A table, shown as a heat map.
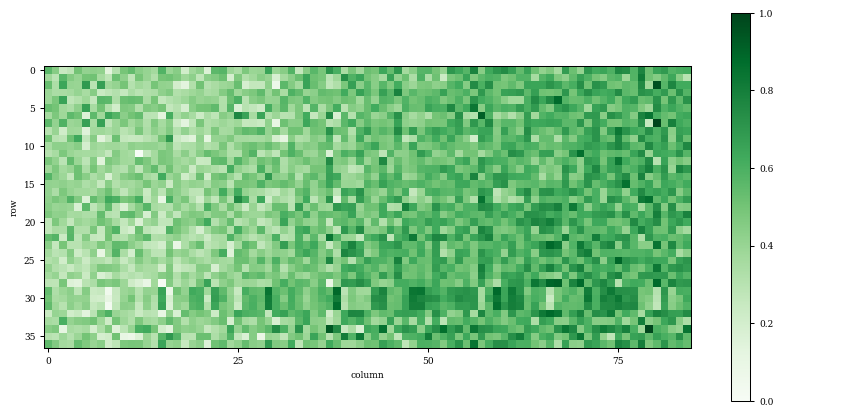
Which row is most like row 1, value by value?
33
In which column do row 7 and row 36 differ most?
80
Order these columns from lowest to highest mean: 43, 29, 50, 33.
29, 33, 43, 50
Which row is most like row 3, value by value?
27
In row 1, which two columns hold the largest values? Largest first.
78, 39
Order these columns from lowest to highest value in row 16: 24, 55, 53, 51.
24, 55, 53, 51
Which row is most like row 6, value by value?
17
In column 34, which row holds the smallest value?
5
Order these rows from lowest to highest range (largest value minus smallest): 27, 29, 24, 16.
16, 27, 24, 29
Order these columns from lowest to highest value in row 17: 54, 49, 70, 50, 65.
50, 49, 70, 65, 54
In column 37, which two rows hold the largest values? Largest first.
34, 22
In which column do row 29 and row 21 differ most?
38
